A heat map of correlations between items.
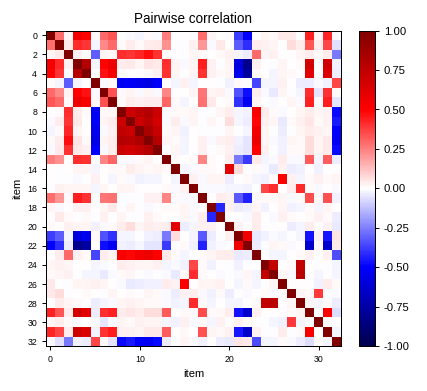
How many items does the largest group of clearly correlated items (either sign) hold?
12
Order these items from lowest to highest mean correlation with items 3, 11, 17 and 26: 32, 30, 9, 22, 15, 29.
22, 32, 30, 15, 9, 29
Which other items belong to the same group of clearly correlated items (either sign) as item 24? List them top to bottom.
16, 25, 28
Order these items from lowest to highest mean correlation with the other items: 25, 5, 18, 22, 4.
22, 5, 18, 25, 4
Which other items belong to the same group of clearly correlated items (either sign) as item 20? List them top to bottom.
14
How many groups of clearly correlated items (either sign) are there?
7
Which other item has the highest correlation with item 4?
3
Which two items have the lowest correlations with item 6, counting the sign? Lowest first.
22, 21
